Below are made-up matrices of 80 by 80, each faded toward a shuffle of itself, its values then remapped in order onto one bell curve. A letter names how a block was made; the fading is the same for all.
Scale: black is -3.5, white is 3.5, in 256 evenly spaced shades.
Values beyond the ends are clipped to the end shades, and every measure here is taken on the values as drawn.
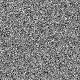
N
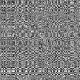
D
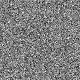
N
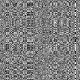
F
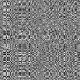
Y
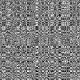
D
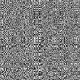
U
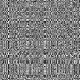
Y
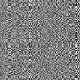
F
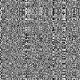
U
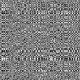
D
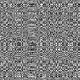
D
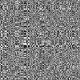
U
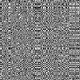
D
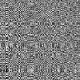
F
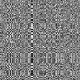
Y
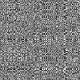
U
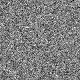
N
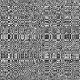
D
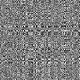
U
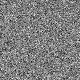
N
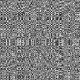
F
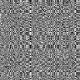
Y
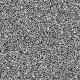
N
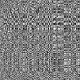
D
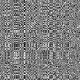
Y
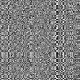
Y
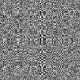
U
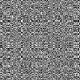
F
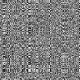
F
